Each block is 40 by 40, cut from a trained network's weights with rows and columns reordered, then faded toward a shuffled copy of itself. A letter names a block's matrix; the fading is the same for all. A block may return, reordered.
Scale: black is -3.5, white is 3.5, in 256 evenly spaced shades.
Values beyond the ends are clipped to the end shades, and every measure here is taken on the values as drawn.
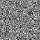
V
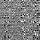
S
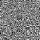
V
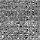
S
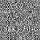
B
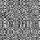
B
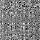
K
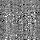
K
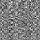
V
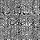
K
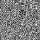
V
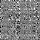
S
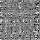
S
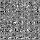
K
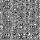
K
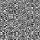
V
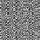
B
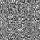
V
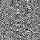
V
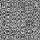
B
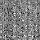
K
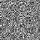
V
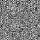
V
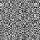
B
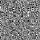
V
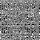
S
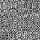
B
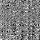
K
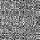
B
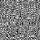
V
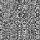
B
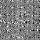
K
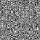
V
